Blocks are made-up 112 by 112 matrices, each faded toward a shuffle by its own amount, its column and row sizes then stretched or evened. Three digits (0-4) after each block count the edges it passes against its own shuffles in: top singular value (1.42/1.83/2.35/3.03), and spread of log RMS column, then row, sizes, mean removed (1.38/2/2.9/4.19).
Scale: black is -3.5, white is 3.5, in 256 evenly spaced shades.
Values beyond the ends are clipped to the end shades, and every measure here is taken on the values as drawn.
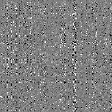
2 3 2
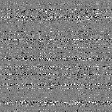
1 2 4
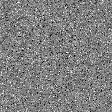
1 0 0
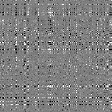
4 3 3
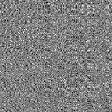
3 1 1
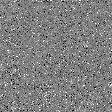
0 1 1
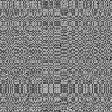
4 1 3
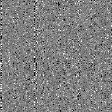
2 3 1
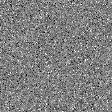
0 1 0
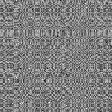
4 0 2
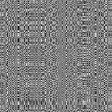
4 4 0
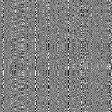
4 4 0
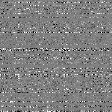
2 1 4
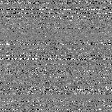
2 0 4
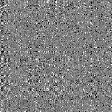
3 2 2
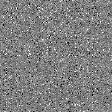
0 2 1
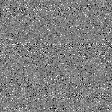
2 0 2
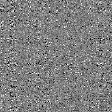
2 2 2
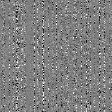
1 4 0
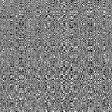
4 3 2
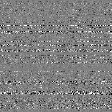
2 1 4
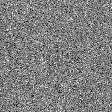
1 0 0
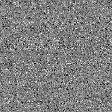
1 0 2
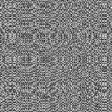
4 3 1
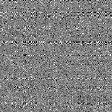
3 2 3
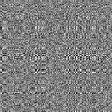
4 2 3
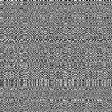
4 0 4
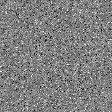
1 0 0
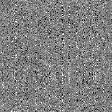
2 3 0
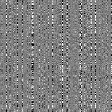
4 4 1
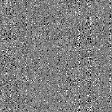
2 3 1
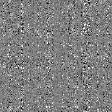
1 3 2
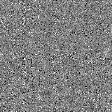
0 2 1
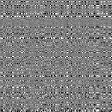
4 3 4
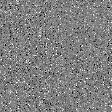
0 2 0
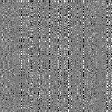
4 4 2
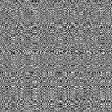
4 2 4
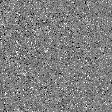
0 1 1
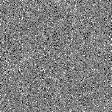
0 2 0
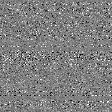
0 0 3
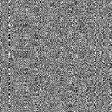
3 3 0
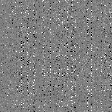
0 3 1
